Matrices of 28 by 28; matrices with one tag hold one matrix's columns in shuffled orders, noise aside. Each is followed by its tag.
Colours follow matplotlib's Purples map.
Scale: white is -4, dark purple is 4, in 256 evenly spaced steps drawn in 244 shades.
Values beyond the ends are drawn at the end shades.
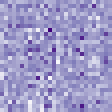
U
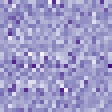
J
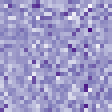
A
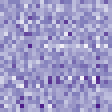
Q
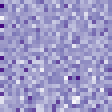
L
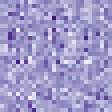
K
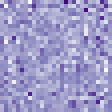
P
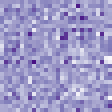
K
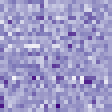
Q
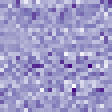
J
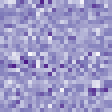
J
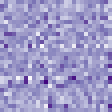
Q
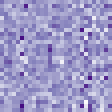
U
